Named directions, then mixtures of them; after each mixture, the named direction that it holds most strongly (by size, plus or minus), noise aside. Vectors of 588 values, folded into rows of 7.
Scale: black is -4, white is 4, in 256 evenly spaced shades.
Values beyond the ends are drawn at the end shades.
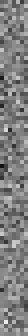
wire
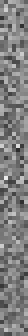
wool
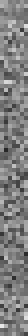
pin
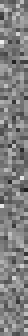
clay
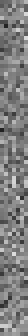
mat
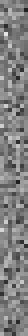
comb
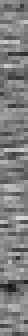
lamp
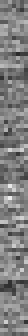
lamp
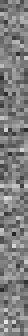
wire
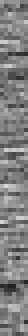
lamp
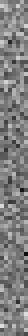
pin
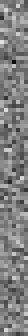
clay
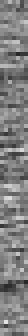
lamp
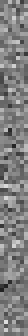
wire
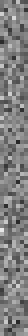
comb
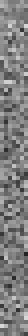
pin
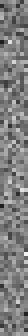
clay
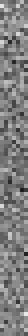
clay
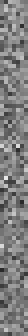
wool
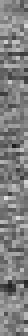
lamp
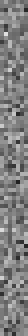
comb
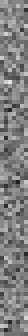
pin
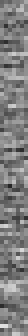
lamp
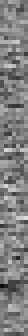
lamp
